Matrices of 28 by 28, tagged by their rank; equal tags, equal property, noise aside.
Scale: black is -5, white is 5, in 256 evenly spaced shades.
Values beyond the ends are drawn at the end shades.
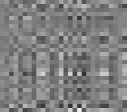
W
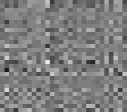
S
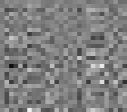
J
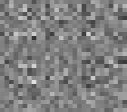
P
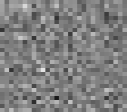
P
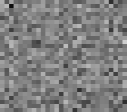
P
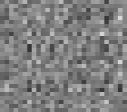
S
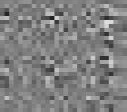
S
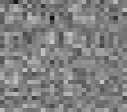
P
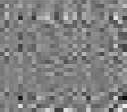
J
